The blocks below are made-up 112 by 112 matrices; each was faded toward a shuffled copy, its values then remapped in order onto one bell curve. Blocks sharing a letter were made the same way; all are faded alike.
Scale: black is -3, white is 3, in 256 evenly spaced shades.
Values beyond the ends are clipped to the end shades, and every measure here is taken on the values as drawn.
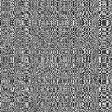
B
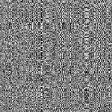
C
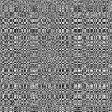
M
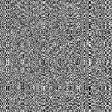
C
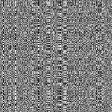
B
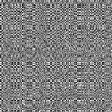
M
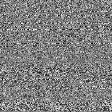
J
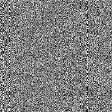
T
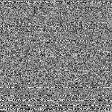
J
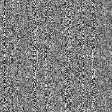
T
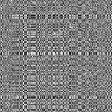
M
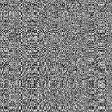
C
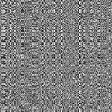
B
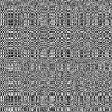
M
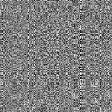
C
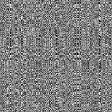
C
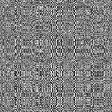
B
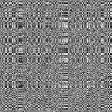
M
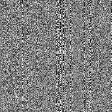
T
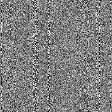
T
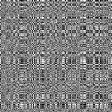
M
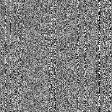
T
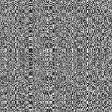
C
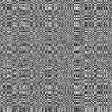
M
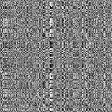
B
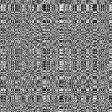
M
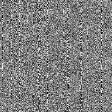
T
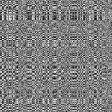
M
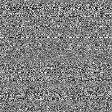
J
